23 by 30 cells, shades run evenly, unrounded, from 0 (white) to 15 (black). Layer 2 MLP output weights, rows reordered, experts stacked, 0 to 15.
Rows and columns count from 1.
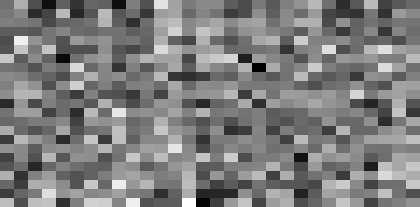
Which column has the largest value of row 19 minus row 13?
3
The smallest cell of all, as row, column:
23, 14
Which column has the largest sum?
5
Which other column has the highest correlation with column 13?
16
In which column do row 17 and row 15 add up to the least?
13
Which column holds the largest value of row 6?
21
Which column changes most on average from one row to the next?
28
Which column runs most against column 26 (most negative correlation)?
12
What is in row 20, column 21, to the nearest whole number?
5
